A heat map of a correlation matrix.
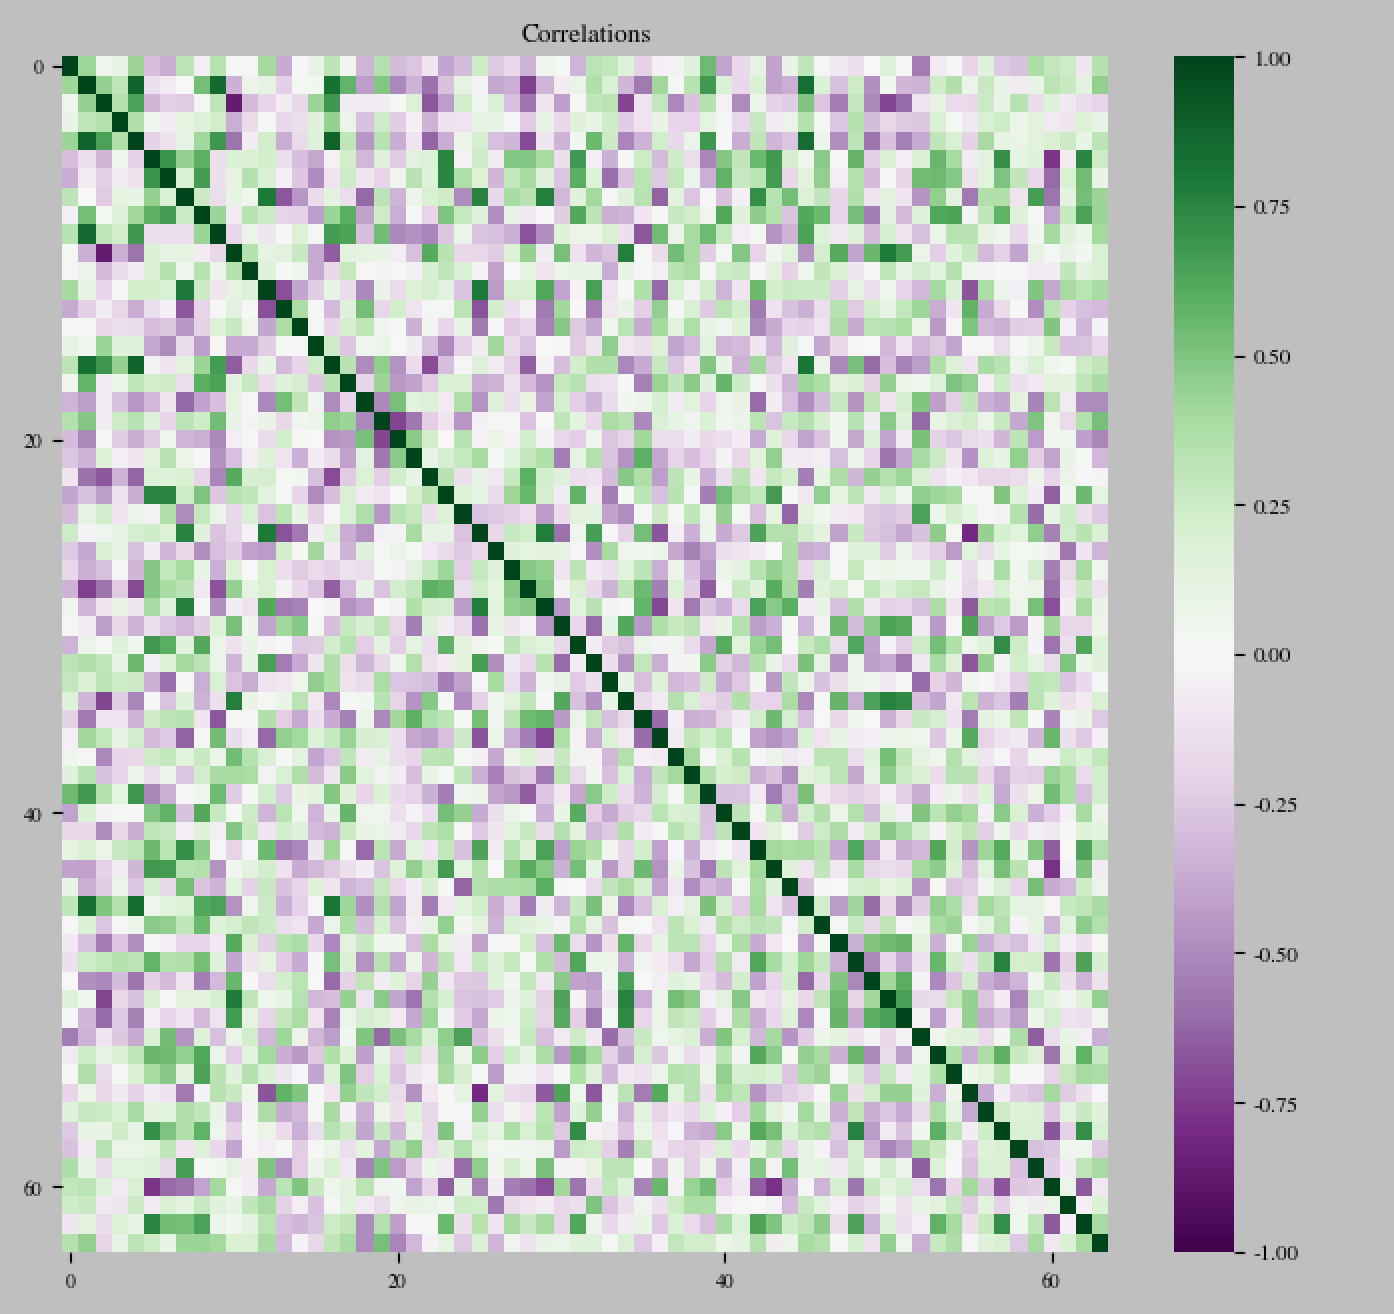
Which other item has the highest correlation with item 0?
39
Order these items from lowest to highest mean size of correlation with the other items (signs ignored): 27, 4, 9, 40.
27, 40, 9, 4
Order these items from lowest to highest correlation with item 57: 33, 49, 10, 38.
49, 38, 10, 33
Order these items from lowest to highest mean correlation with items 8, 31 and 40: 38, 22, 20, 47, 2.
20, 22, 47, 2, 38
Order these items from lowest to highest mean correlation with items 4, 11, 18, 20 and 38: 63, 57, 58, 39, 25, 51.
57, 25, 63, 51, 58, 39
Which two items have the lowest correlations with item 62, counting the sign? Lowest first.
60, 18
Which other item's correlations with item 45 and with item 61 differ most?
16
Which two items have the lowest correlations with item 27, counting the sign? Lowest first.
60, 39
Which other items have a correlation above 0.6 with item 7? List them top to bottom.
12, 25, 29, 42, 59
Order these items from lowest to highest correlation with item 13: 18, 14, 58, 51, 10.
58, 10, 51, 14, 18
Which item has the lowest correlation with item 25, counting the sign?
55
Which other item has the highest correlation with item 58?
21
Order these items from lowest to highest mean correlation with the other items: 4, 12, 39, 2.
2, 39, 4, 12
